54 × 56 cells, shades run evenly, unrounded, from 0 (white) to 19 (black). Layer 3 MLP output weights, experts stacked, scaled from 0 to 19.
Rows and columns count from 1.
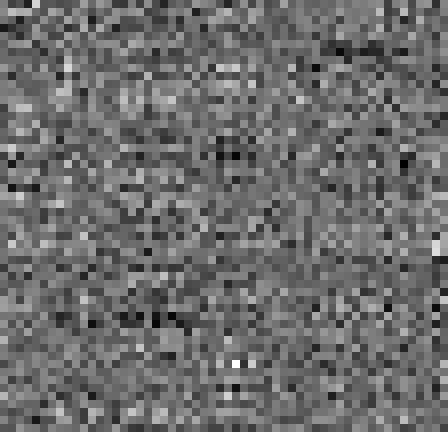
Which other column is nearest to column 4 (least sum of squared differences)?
2
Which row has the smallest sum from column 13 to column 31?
52
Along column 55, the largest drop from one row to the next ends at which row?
31
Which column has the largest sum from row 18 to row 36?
28
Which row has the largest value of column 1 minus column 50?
4
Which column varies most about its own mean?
55
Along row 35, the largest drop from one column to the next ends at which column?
12
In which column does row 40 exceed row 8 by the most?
9
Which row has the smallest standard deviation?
47
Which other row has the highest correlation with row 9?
11
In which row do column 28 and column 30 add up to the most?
20
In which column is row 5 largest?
3
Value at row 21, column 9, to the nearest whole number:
5
